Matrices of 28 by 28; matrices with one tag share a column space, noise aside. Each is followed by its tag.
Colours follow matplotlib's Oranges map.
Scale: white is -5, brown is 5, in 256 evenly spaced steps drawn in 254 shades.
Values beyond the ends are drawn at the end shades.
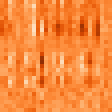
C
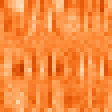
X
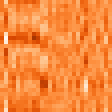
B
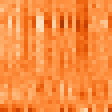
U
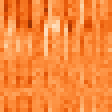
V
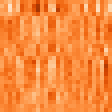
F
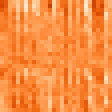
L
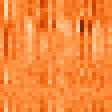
V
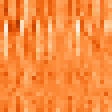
V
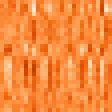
F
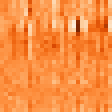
V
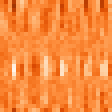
X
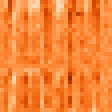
L
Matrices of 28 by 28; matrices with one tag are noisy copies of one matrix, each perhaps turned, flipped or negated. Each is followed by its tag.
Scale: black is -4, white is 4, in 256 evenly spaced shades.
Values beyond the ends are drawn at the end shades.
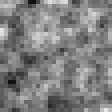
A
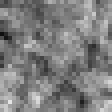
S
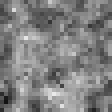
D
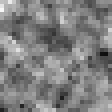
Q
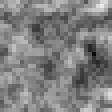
D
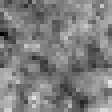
S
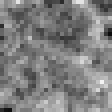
A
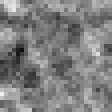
D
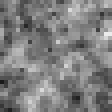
S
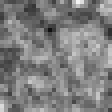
A
